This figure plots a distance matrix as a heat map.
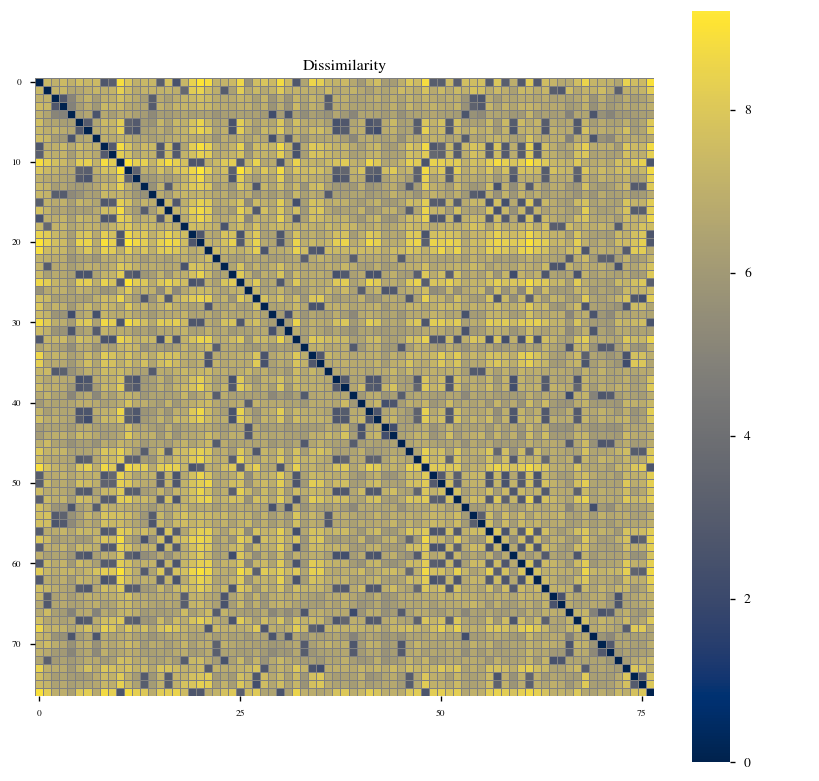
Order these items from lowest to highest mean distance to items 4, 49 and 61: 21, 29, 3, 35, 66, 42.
29, 66, 3, 42, 35, 21
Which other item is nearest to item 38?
59
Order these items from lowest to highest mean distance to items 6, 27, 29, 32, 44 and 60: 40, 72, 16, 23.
40, 16, 72, 23
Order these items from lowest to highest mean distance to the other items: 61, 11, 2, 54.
2, 54, 11, 61
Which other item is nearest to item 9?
32
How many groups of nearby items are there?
10
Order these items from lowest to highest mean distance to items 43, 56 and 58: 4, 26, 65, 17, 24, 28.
17, 26, 65, 4, 28, 24
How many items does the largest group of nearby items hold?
14
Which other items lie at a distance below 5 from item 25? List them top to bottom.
10, 19, 20, 30, 48, 76
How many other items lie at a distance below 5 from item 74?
7
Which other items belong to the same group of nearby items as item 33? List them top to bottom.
22, 39, 45, 66, 70, 71
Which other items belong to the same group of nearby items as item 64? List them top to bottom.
1, 18, 23, 65, 72
